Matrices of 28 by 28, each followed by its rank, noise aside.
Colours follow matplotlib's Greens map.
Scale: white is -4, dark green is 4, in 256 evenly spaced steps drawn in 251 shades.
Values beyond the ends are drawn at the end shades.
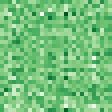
five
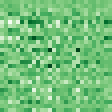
three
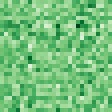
four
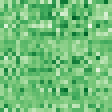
three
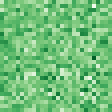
five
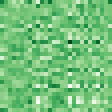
three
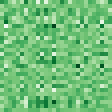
three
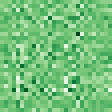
four
